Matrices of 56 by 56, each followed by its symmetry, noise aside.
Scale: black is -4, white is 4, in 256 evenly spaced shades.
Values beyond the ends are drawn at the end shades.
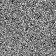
symmetric across the other diagonal.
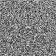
mirrored left to right.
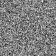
same after a half turn.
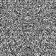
mirrored left to right.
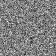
antisymmetric.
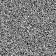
symmetric across the other diagonal.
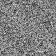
same after a half turn.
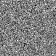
same after a half turn.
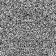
mirrored left to right.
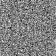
mirrored top to bottom.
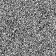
no symmetry.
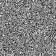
symmetric across the other diagonal.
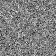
symmetric.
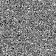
no symmetry.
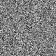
same after a half turn.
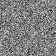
symmetric.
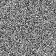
symmetric.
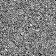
symmetric across the other diagonal.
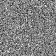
no symmetry.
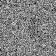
mirrored top to bottom.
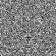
mirrored left to right.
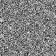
mirrored top to bottom.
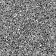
symmetric.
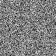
same after a half turn.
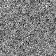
symmetric.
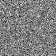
antisymmetric.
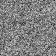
symmetric.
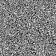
antisymmetric.
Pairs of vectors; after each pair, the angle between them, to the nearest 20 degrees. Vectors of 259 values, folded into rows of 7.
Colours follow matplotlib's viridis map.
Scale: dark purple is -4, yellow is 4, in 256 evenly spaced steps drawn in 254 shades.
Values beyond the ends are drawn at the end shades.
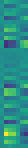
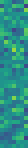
120 degrees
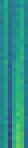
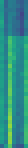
140 degrees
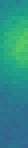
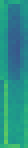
140 degrees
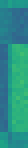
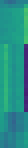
120 degrees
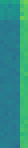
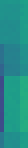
60 degrees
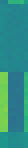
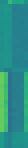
20 degrees
